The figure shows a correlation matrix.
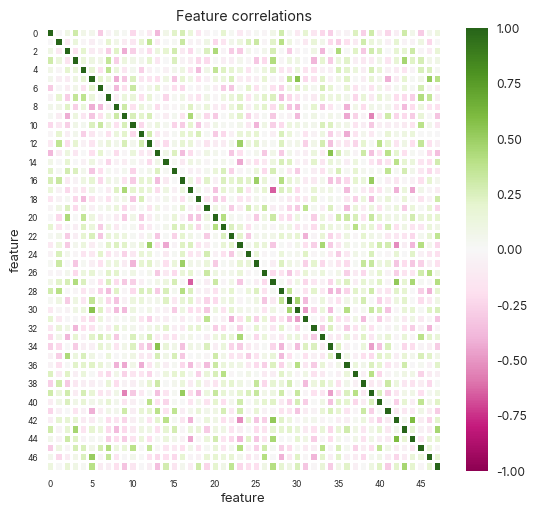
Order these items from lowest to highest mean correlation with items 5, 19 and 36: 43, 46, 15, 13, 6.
15, 13, 43, 6, 46
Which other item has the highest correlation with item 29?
30
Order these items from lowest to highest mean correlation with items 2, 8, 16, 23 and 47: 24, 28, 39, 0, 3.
3, 24, 0, 28, 39
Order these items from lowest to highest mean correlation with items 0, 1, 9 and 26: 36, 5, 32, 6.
36, 6, 5, 32
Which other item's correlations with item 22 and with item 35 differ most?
2
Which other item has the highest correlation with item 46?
5
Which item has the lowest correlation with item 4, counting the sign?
18
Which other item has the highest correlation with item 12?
23
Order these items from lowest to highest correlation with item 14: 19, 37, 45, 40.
40, 45, 19, 37
